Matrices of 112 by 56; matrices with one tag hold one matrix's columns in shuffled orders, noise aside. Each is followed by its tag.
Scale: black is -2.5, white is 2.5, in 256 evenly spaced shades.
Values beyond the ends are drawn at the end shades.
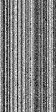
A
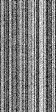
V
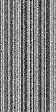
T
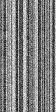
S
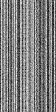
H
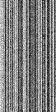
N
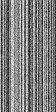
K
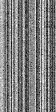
K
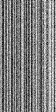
T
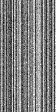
S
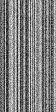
S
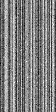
S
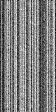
V
